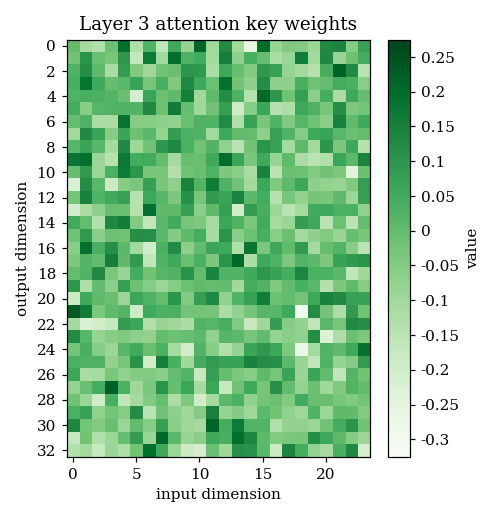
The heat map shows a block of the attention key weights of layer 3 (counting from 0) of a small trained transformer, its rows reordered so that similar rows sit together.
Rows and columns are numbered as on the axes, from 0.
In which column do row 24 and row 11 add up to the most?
23
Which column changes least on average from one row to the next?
17
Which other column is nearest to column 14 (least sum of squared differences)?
7
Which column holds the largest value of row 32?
6
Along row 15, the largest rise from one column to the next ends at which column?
12
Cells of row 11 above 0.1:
3
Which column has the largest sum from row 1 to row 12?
1
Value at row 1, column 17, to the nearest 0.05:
-0.1
